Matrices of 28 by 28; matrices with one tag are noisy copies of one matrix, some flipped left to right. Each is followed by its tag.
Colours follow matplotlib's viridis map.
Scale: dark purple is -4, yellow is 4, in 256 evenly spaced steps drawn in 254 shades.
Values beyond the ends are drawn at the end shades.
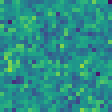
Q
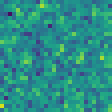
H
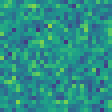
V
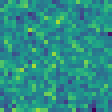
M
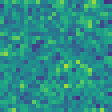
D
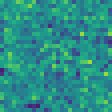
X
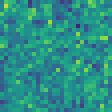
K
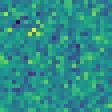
H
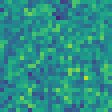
K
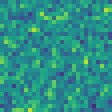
M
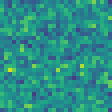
Q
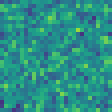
M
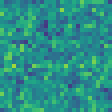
Q
